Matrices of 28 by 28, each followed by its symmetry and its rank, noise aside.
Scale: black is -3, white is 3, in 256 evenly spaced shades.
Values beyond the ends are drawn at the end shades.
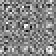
symmetric, rank six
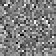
no symmetry, rank six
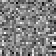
no symmetry, rank seven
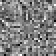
antisymmetric, rank eight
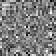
no symmetry, rank six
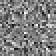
antisymmetric, rank six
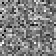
no symmetry, rank seven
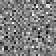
antisymmetric, rank six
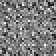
symmetric, rank eight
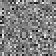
antisymmetric, rank six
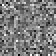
no symmetry, rank seven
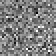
no symmetry, rank seven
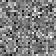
no symmetry, rank seven
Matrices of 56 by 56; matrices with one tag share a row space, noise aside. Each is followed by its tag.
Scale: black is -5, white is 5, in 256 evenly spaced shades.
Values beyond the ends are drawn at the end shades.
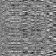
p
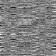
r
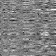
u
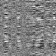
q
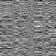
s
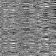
u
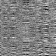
u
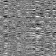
q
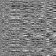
p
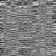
r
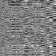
p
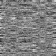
r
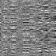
u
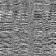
s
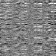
s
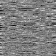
r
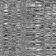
q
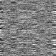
r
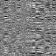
q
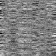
r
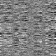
s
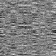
r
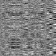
p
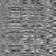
p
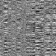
q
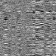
q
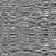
u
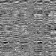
s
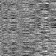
u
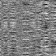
u
